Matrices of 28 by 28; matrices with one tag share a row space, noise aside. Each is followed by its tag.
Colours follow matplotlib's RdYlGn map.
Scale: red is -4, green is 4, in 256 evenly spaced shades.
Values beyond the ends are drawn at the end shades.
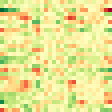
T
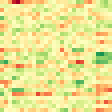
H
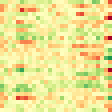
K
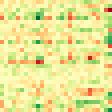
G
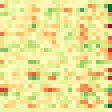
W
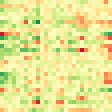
T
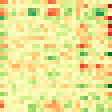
W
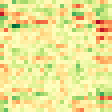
H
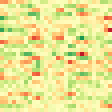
T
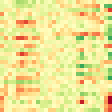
K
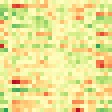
H
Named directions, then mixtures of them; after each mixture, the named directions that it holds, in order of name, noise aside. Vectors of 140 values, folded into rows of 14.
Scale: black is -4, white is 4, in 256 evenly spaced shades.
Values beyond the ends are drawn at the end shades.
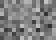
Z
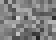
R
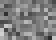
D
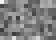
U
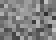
R, Z.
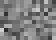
D, Z.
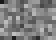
U.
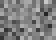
Z.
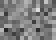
D, Z.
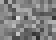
R.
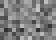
Z.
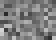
D.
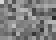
R, U.
